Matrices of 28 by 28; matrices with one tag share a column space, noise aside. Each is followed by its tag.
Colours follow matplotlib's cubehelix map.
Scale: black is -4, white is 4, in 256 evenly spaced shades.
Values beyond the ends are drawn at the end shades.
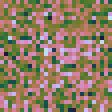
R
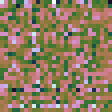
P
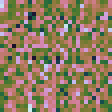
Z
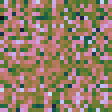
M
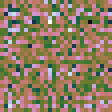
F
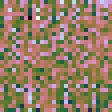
M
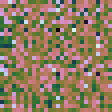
F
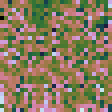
M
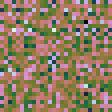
F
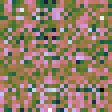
M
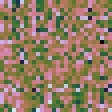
M
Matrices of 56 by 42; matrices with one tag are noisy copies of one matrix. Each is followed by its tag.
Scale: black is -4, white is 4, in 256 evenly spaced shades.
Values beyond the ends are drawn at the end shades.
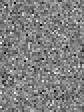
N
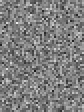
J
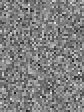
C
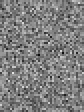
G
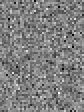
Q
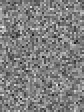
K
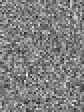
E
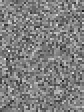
J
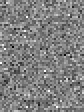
E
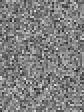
N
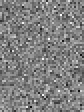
J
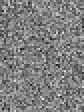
N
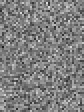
J
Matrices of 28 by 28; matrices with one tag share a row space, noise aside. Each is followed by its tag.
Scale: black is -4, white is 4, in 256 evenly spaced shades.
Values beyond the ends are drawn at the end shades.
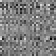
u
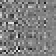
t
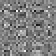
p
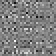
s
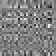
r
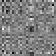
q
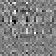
s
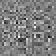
p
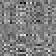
p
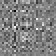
s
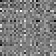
u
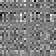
u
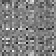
q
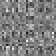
q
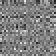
u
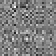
s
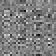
p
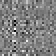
s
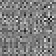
r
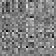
q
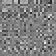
r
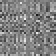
u
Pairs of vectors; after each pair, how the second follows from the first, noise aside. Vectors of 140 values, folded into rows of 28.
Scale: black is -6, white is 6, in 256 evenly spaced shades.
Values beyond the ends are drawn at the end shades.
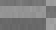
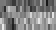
wrapped around, negated, scaled up.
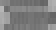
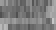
reversed.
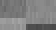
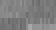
negated, shrunk.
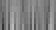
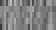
wrapped around.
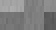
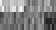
scaled up.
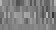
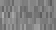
reversed, negated, shrunk.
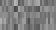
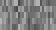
copied.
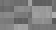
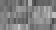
copied.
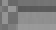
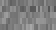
partly zeroed.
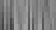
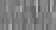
wrapped around, negated, partly zeroed.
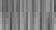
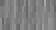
reversed, negated, shrunk.
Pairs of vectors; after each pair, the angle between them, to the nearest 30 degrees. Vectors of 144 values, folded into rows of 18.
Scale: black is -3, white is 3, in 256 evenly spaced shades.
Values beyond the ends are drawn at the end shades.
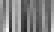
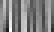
150 degrees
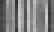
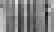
150 degrees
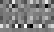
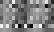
30 degrees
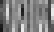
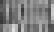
30 degrees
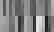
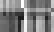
60 degrees
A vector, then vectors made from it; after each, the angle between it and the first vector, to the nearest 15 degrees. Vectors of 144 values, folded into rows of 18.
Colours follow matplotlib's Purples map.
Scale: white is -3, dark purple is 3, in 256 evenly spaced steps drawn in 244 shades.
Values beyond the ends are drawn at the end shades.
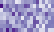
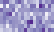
135 degrees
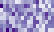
15 degrees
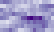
105 degrees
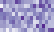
165 degrees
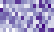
165 degrees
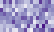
135 degrees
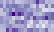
45 degrees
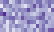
135 degrees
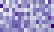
75 degrees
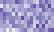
165 degrees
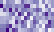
30 degrees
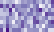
45 degrees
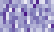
90 degrees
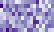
15 degrees
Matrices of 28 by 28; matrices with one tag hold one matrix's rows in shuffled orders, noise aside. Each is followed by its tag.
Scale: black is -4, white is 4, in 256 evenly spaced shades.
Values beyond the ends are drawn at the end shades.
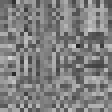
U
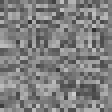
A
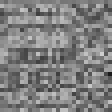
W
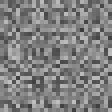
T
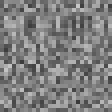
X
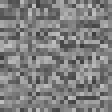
A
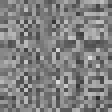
U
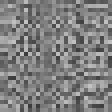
U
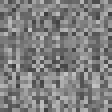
T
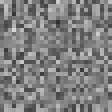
X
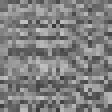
W
